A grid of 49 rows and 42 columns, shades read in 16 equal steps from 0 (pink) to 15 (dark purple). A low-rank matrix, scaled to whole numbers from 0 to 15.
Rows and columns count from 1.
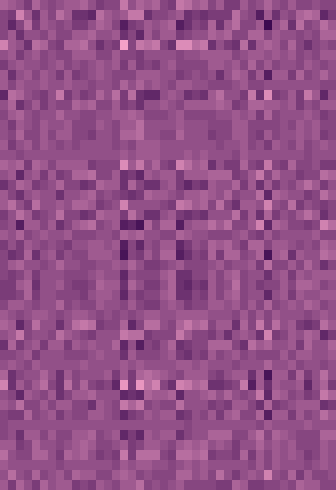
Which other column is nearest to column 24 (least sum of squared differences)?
26
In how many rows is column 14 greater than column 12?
18
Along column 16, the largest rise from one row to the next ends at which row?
40
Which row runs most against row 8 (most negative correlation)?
48
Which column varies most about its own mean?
16
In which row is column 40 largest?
33
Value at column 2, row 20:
9
